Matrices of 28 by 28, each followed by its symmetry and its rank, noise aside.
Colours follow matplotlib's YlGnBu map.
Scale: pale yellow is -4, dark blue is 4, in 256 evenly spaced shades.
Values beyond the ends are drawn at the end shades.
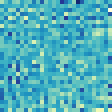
no symmetry, rank five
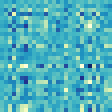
no symmetry, rank three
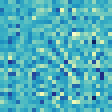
antisymmetric, rank four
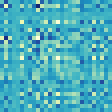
symmetric, rank three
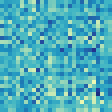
no symmetry, rank four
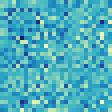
symmetric, rank five
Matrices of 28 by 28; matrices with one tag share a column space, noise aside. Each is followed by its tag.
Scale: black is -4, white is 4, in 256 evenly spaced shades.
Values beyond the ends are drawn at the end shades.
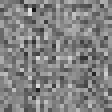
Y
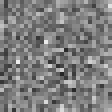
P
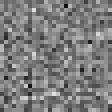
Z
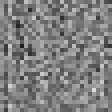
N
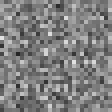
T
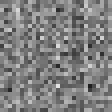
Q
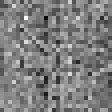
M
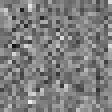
Q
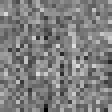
P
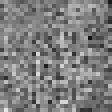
P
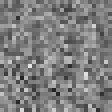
P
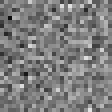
N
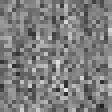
P
